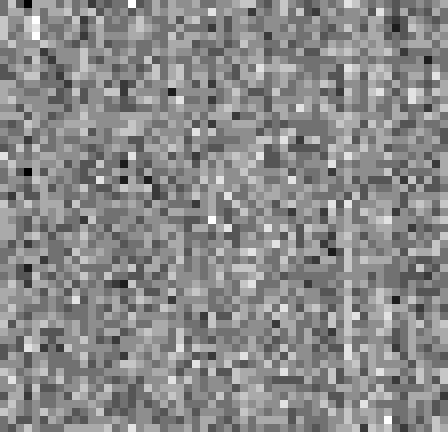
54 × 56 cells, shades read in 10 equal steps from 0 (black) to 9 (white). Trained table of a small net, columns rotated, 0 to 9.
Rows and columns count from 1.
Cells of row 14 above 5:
17
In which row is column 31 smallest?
46
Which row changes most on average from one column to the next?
23
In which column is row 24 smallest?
20
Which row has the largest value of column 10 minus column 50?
38
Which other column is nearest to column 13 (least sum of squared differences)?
26
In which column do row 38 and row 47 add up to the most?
48
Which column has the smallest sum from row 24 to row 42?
4
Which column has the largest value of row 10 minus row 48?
55
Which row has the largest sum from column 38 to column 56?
47
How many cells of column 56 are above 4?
31
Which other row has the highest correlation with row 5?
3
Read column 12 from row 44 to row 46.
5 4 3
